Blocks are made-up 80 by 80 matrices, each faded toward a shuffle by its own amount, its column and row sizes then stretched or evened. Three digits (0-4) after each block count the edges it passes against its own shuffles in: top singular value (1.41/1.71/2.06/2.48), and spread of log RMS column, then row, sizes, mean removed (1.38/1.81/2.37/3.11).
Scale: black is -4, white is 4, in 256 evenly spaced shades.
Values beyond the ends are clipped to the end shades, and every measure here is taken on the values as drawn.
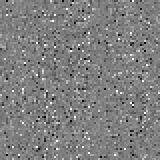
0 2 1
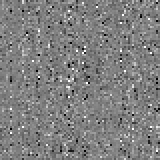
0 3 0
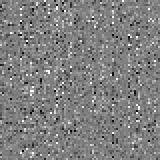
1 3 0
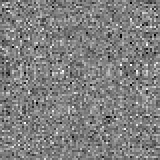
3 2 0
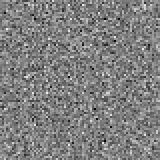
2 1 1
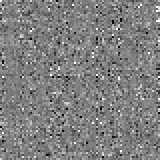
2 3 1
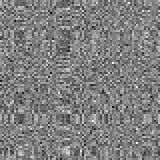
4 2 0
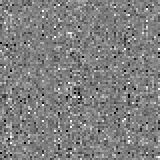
2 3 1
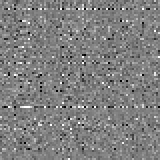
3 2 3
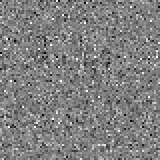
0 1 2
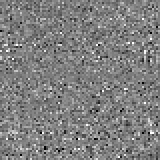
0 2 3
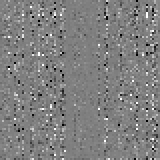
1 4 2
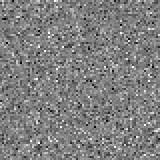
1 0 0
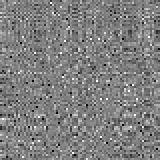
4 0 1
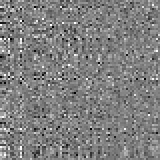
4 3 2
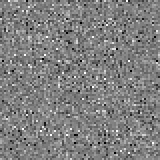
2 0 2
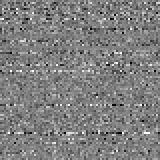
0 0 4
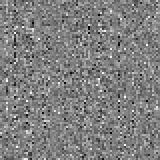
1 3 0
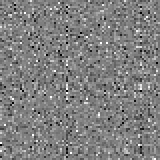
3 2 0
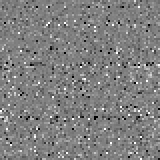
0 1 2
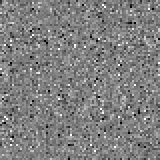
0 2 1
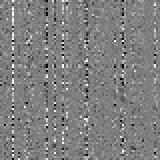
4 4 1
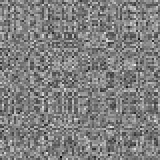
4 2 0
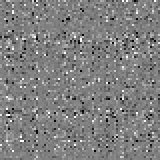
2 3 3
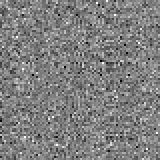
3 1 0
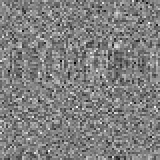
3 0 0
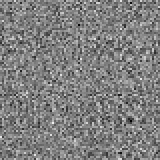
3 1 1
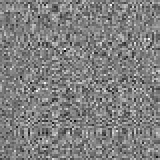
4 2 2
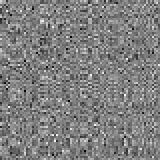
4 2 0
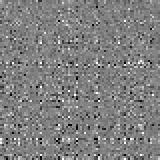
4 3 3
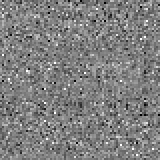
2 1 2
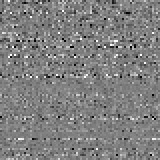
0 0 4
